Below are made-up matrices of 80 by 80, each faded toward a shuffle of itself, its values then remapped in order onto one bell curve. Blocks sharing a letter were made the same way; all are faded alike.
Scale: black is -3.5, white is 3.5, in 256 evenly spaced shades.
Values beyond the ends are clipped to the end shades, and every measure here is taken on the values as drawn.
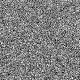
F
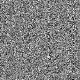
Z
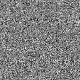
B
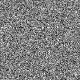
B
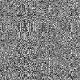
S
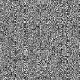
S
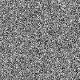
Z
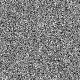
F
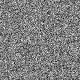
F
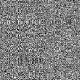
S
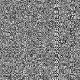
S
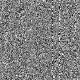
Z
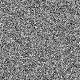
F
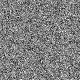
F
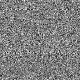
B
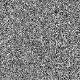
Z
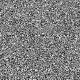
B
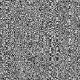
S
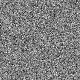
F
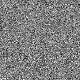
B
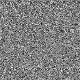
B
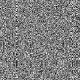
S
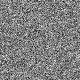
F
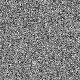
F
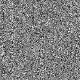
Z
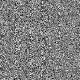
Z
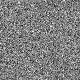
F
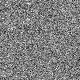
F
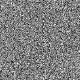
Z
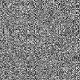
S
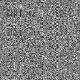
S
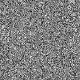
Z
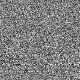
B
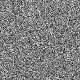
F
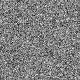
F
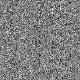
Z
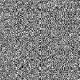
S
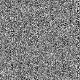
Z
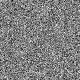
F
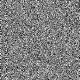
Z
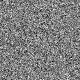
F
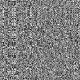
S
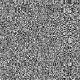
S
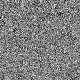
F
